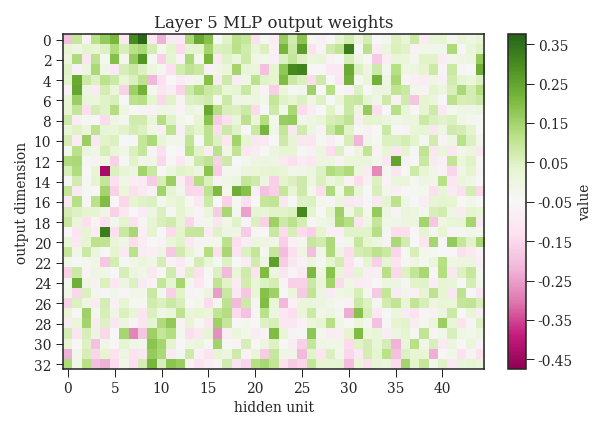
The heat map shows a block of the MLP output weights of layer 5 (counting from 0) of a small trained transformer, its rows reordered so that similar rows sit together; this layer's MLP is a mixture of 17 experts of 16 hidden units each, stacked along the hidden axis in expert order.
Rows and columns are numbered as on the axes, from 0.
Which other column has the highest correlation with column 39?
44
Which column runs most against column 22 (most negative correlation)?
19
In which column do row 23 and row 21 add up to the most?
28
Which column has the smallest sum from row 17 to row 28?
23
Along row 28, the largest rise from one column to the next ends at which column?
16
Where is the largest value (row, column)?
0, 8
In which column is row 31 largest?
9
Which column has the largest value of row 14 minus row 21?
11
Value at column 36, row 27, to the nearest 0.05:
-0.1
